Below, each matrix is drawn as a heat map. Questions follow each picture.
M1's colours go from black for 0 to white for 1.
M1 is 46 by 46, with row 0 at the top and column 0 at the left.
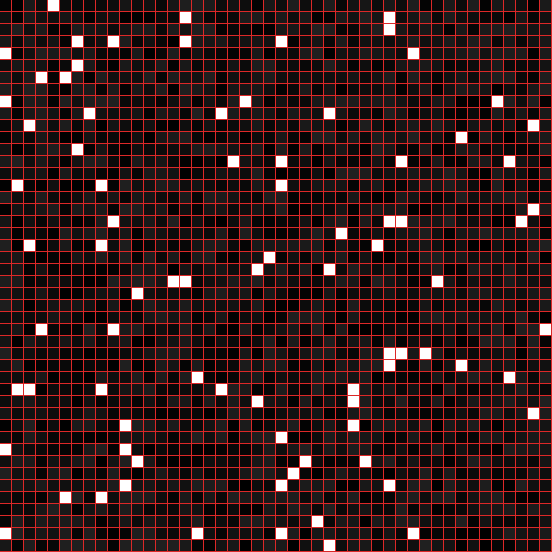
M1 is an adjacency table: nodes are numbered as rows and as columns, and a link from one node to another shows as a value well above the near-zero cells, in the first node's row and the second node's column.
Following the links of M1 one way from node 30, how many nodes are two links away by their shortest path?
7
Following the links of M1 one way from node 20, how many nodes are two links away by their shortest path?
5
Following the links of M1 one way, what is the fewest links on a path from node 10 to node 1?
3
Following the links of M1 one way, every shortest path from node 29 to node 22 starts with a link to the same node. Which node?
node 33
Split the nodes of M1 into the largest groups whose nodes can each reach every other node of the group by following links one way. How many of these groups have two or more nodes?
2
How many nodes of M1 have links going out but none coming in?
6
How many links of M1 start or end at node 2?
4
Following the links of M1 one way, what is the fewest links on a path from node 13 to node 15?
2
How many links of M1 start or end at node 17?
1
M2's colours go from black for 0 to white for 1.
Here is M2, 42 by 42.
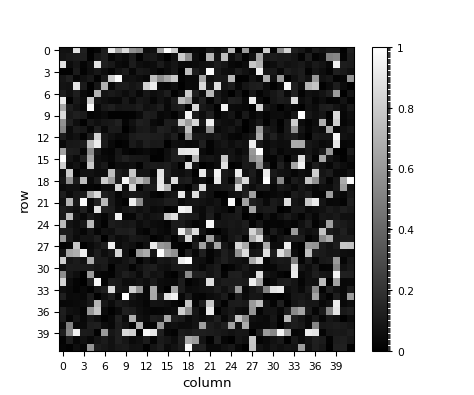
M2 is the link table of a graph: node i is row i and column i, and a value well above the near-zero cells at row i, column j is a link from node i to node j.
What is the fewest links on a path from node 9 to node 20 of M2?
4
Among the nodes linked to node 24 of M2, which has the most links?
node 0
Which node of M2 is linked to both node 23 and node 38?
node 1
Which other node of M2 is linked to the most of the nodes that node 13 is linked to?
node 36
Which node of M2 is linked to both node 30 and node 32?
node 39
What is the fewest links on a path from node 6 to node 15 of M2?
4
